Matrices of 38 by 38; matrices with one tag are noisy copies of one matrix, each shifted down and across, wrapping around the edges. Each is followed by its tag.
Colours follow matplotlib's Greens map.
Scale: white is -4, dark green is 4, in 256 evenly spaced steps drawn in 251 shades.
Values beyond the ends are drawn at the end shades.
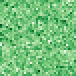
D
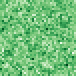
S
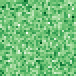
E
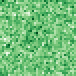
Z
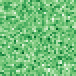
D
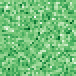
S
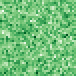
S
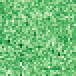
D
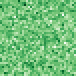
D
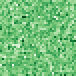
E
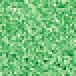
D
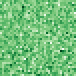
E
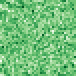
S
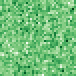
Z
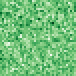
D
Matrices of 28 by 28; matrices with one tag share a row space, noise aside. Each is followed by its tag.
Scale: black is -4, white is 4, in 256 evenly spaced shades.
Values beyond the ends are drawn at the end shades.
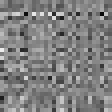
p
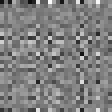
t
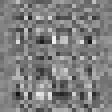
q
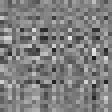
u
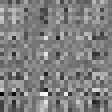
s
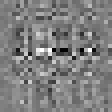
q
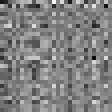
u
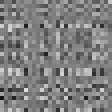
s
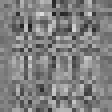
q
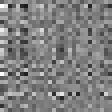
p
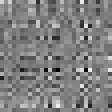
t
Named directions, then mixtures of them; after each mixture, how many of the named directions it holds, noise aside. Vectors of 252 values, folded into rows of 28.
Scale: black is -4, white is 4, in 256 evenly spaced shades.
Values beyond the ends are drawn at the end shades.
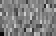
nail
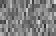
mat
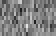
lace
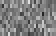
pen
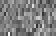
three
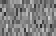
three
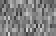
four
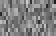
two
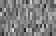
three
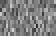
four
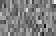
two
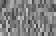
three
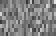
two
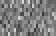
one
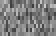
four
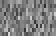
four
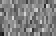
one
